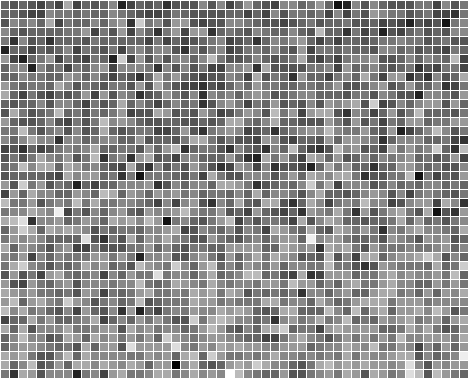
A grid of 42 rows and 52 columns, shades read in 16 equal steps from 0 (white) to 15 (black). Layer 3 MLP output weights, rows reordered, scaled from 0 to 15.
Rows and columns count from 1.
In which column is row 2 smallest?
42
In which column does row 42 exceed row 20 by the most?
9
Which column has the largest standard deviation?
3
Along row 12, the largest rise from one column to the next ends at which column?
43
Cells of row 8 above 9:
19
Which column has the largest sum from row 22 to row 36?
12
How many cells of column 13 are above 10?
3
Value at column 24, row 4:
12
